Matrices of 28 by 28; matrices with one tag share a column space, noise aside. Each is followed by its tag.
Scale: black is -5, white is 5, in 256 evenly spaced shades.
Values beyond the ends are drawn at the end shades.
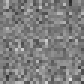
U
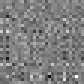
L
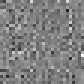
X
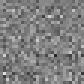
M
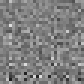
L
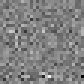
L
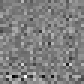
L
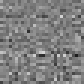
M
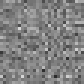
X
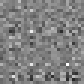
L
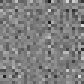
X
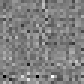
L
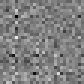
M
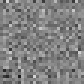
X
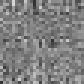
U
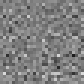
M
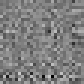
L
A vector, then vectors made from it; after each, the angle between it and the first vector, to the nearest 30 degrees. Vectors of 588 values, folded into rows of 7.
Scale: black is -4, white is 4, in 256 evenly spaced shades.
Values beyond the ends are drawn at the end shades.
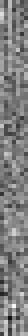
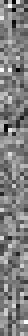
60 degrees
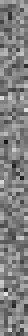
120 degrees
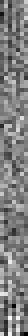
150 degrees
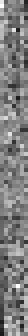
90 degrees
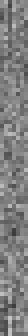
150 degrees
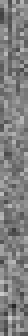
150 degrees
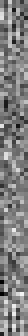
30 degrees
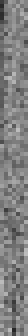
120 degrees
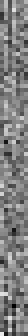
150 degrees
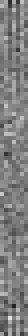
150 degrees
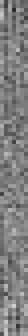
30 degrees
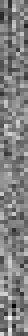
150 degrees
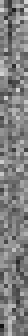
90 degrees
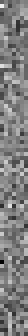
120 degrees
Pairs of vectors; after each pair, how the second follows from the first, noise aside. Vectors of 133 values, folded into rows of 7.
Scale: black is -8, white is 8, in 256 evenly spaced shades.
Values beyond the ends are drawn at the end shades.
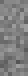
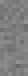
negated, shrunk.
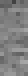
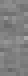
wrapped around, negated, shrunk.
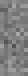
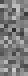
reversed, scaled up.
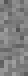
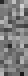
reversed, scaled up.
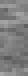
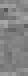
partly zeroed.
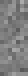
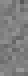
negated, shrunk.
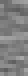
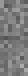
sign-scrambled.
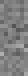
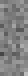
sign-scrambled.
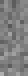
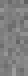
reversed, negated, shrunk.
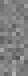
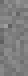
wrapped around, negated, shrunk.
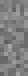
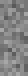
sign-scrambled.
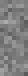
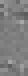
wrapped around, negated, partly zeroed.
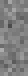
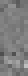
wrapped around, negated, partly zeroed.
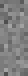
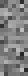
reversed, scaled up.
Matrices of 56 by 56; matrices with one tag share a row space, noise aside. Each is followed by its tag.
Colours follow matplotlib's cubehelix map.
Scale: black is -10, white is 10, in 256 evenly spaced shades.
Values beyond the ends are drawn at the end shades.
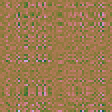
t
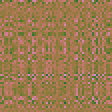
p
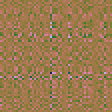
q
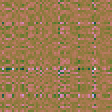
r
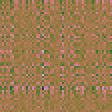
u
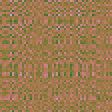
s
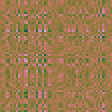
t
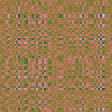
t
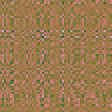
u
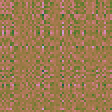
u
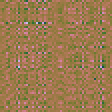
t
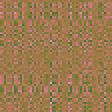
q
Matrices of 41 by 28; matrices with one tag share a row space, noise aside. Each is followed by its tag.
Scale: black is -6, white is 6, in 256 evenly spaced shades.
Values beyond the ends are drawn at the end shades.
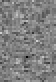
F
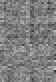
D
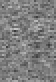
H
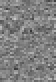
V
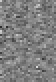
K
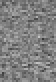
H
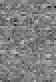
V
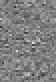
F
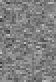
K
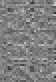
D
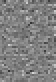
D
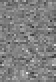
D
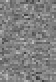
F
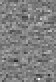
H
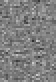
F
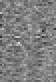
K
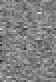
K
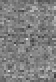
D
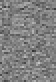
F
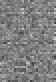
D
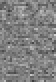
D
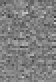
D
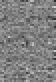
D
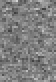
H
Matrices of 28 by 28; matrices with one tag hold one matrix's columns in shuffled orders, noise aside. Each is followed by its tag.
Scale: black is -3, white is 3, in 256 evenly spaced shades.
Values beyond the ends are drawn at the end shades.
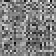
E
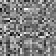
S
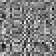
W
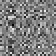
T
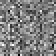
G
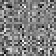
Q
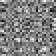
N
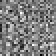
G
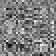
W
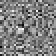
T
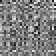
E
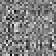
G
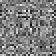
T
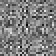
T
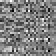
N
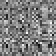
W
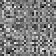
Q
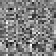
W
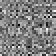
T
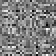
T
